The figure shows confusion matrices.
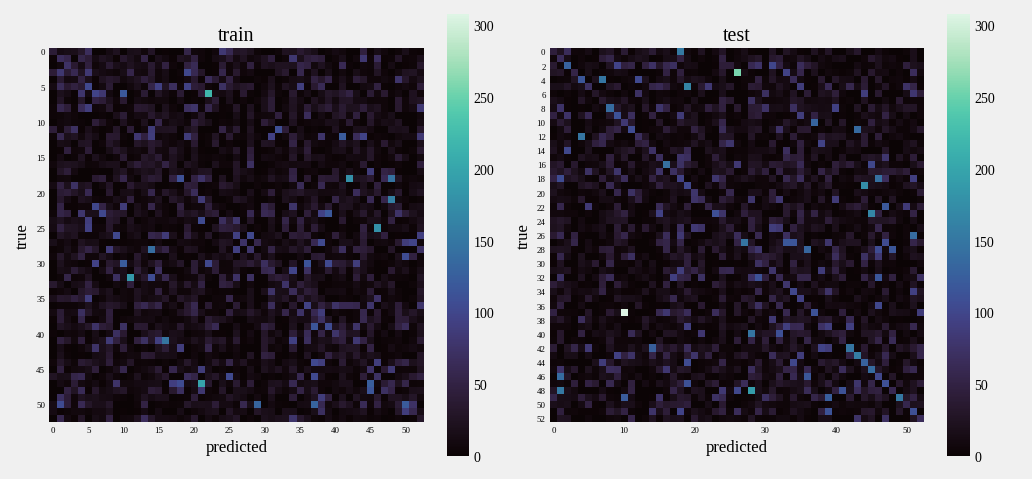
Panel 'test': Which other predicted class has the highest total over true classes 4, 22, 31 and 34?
7
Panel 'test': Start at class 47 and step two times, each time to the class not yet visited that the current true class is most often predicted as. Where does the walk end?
44
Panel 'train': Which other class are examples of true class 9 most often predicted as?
36
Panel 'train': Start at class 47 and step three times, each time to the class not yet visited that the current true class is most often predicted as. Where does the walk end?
45
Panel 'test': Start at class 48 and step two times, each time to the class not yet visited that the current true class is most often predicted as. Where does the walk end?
36
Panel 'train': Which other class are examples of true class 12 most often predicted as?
41
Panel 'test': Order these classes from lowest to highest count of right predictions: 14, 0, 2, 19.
0, 14, 19, 2
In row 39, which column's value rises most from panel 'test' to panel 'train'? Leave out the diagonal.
37
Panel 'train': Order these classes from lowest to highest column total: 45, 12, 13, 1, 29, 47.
29, 47, 12, 13, 45, 1
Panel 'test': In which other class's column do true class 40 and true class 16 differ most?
28
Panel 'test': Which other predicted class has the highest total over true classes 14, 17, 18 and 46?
1
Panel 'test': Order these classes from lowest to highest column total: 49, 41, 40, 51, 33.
49, 41, 40, 33, 51
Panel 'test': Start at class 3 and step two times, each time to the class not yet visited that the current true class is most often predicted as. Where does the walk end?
51
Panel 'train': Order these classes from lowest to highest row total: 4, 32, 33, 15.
15, 33, 4, 32
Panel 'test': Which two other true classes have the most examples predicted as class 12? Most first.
4, 6
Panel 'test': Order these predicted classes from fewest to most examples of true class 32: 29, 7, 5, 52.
5, 7, 52, 29
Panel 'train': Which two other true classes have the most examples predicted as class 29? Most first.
50, 27
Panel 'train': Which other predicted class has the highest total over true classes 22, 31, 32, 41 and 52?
34
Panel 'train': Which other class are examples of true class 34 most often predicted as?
31
